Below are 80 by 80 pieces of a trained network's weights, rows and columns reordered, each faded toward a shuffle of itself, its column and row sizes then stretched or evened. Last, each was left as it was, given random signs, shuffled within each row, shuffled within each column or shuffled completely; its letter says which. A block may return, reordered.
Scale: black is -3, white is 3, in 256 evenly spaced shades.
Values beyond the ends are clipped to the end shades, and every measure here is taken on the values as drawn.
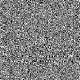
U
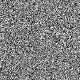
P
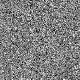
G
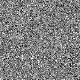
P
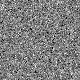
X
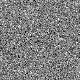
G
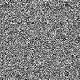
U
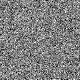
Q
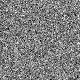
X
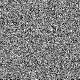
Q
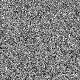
X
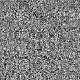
U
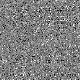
U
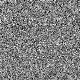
Q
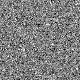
Q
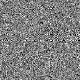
U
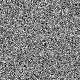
X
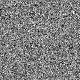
Q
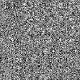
U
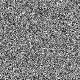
Q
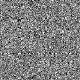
U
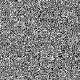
U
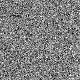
Q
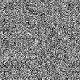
U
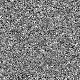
Q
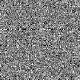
U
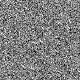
G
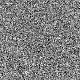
Q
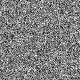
Q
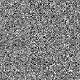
U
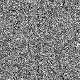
G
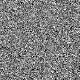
P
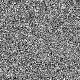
Q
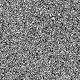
X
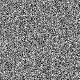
G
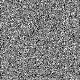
G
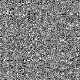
U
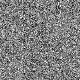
G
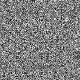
U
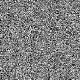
U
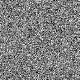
G
